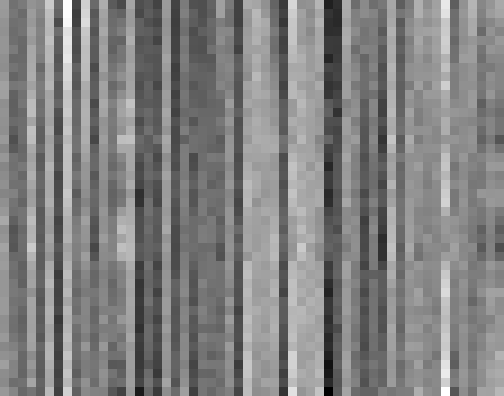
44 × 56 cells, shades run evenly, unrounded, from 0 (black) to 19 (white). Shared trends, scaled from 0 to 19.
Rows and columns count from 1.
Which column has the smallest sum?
37
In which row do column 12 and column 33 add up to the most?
1
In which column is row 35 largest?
50
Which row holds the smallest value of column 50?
28
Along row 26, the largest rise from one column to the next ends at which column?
44
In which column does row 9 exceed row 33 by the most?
10
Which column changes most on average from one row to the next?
14
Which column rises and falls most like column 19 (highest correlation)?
18
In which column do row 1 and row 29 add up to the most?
8
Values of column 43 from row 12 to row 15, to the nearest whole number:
5 5 6 5
